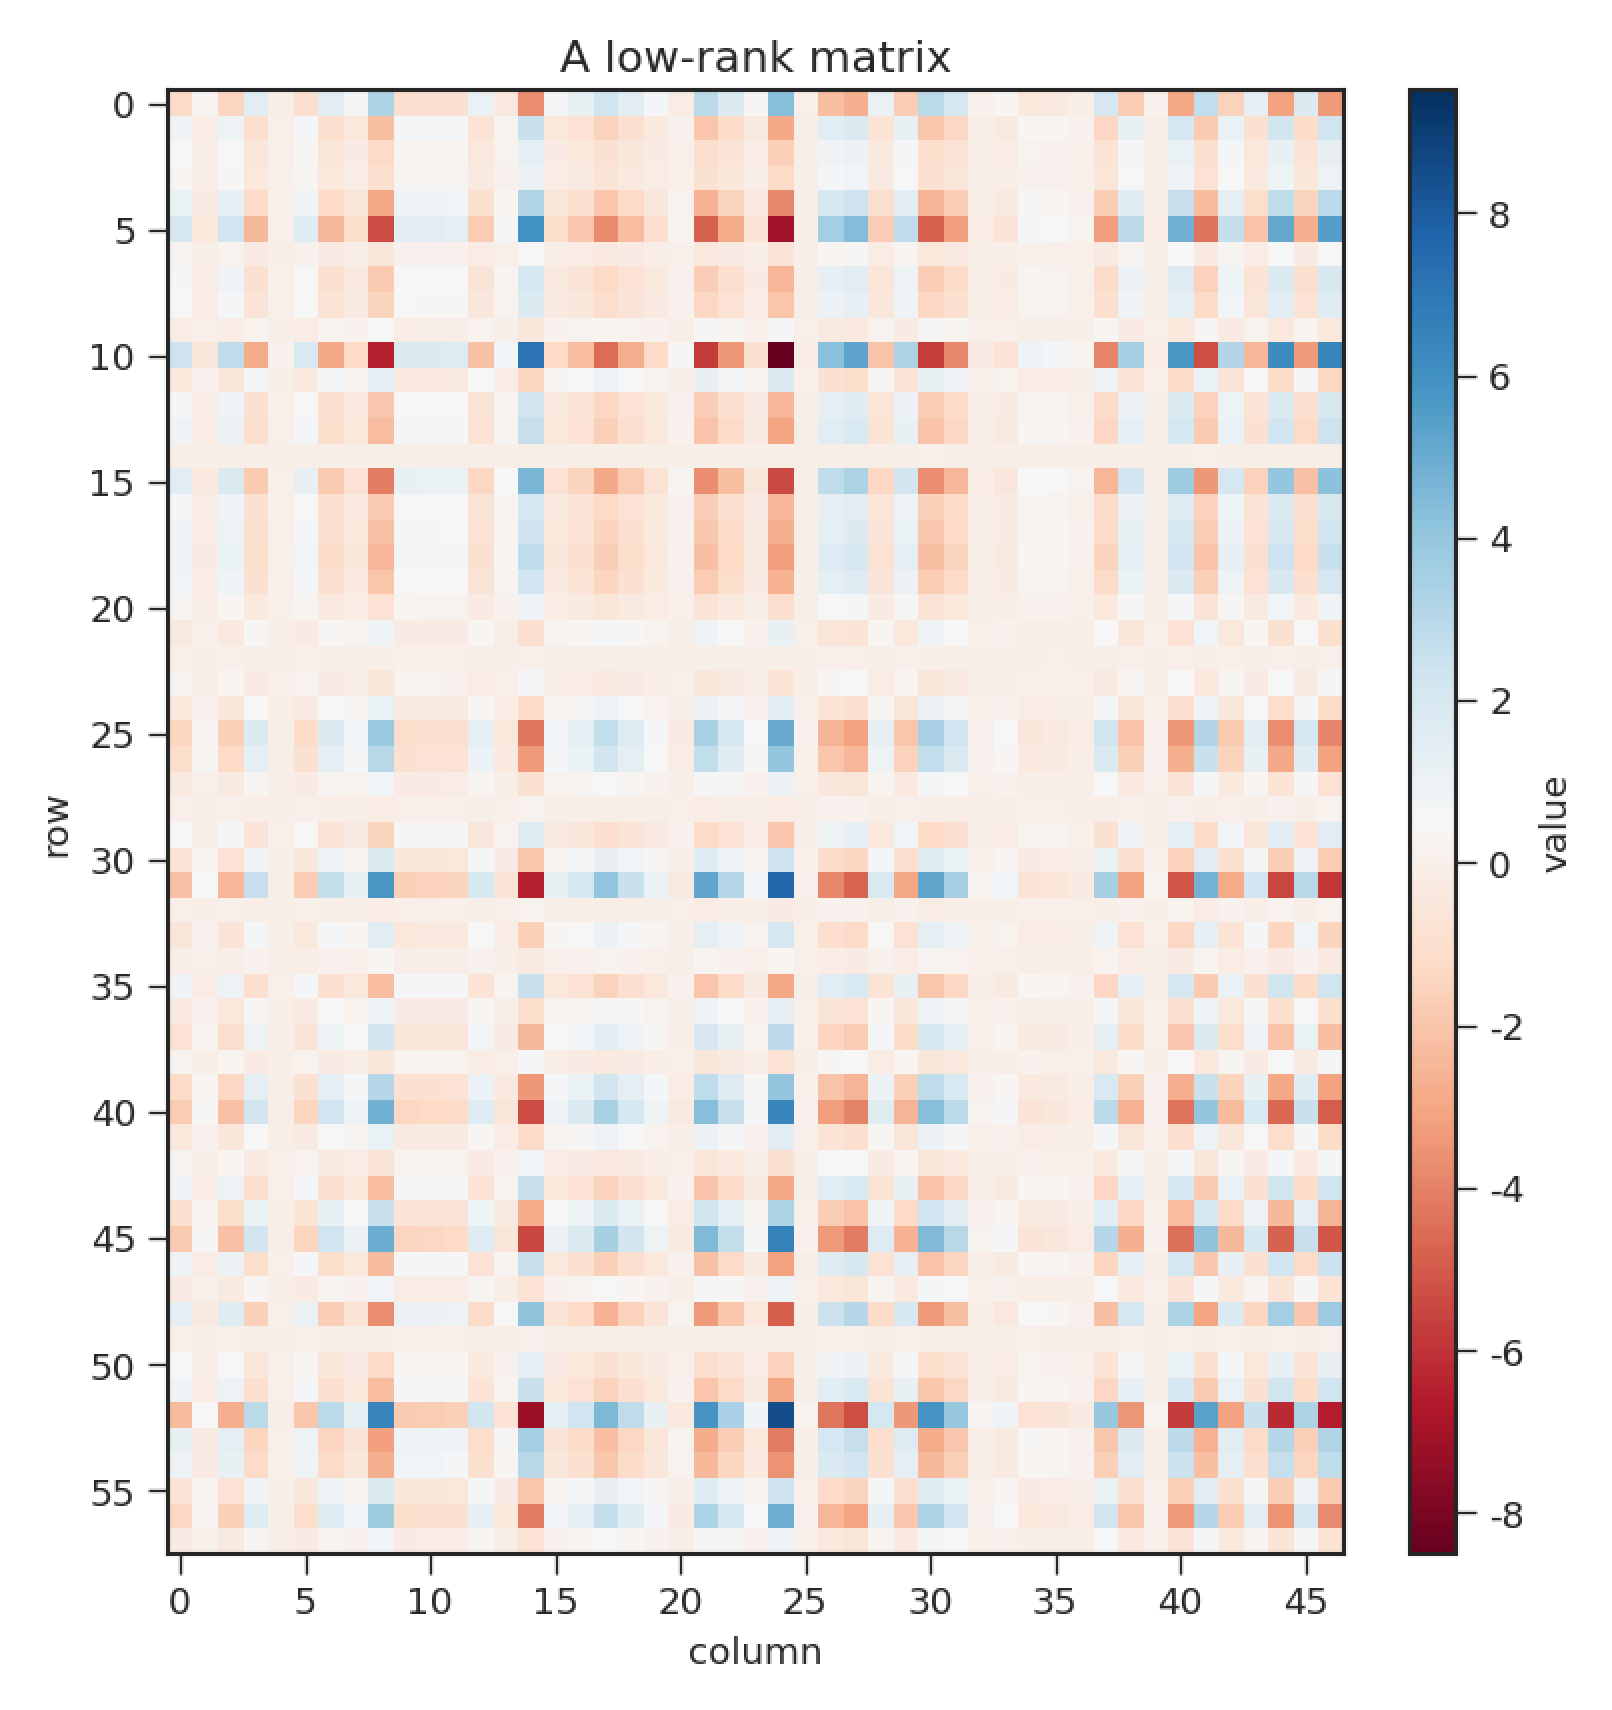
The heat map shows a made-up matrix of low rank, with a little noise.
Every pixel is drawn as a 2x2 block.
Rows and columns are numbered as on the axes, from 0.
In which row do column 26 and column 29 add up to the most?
10
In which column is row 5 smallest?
24
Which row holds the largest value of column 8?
52
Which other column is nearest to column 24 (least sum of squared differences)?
8
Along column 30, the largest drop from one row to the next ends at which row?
53
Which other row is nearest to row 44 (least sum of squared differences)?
37
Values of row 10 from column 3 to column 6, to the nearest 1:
-3 0 2 -3
